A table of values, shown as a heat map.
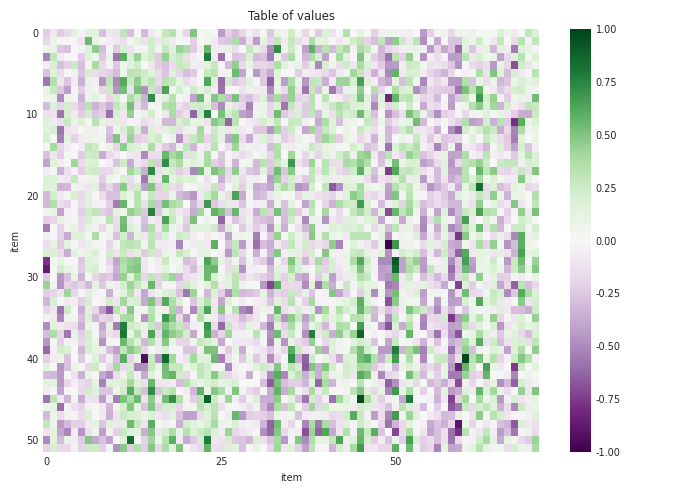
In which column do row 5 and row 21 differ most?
17
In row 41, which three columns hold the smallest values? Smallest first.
59, 67, 37
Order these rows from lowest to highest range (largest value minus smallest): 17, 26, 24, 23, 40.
24, 23, 17, 26, 40
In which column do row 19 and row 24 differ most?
41
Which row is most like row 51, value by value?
21
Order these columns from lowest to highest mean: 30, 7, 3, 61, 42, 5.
5, 30, 3, 61, 42, 7
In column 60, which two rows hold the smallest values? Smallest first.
34, 10
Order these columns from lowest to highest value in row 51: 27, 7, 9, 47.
47, 9, 27, 7
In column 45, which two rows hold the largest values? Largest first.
45, 37
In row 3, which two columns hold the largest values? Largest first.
23, 11
